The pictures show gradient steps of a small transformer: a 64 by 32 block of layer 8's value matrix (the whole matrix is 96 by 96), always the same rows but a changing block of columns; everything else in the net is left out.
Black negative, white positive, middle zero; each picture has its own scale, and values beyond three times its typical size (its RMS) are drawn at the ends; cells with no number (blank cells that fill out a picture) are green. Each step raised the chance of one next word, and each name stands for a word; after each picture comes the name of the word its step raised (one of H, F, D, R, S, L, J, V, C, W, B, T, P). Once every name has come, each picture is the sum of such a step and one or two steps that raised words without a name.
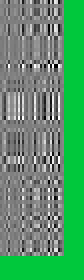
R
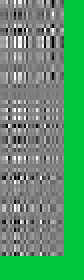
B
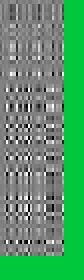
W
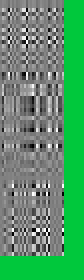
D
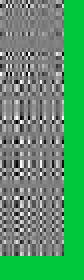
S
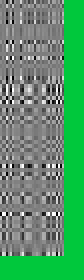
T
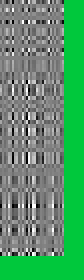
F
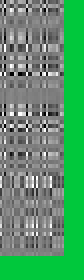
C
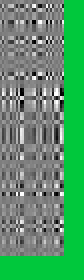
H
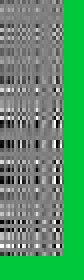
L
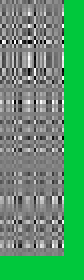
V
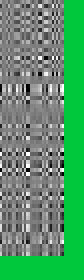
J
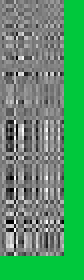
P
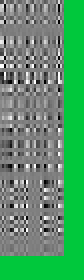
S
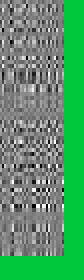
J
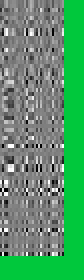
L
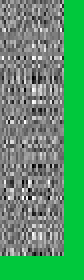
T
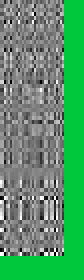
F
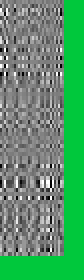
C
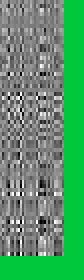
C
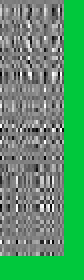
W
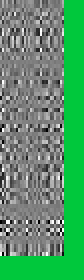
B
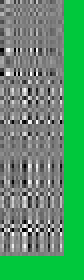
L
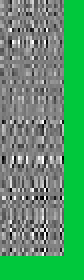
B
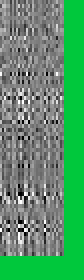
P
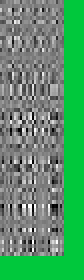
F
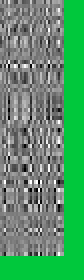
R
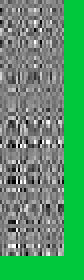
L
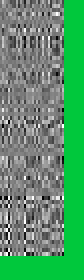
B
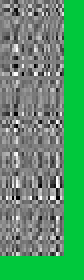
C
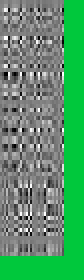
D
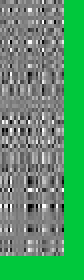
F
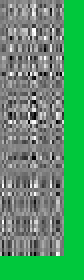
C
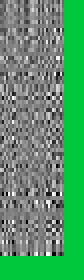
J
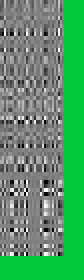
L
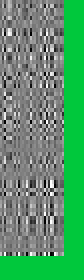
C
